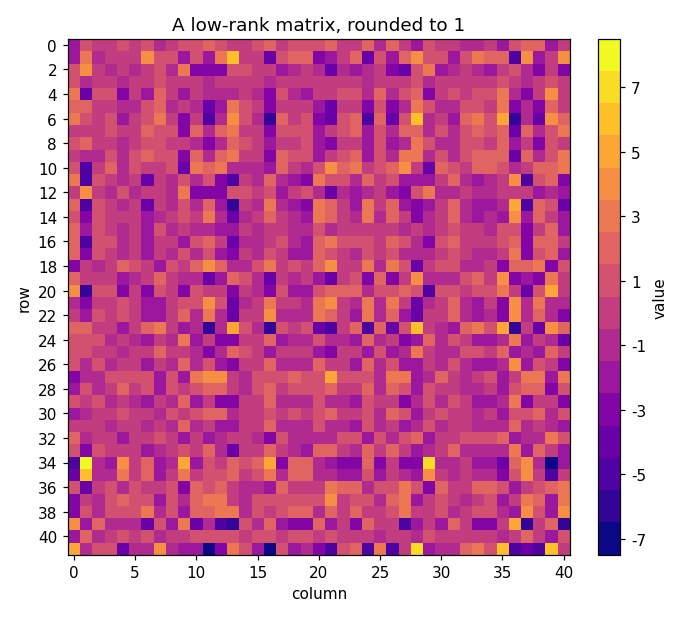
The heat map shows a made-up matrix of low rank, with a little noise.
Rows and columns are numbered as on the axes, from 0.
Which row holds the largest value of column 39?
41
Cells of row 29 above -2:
31
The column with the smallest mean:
37
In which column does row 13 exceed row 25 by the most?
36
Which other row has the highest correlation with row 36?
10
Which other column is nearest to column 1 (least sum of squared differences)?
29
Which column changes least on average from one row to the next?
5
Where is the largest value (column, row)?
1, 34
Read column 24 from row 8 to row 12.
-2 -2 0 2 -1
